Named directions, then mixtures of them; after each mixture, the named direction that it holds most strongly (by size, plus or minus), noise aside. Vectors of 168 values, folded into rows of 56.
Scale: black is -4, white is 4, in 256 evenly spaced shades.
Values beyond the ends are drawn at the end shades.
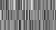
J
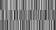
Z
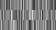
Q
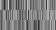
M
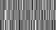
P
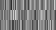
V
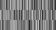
Q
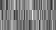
Q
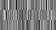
M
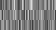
J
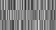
J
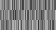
V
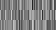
Q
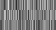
M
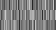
P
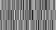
Q
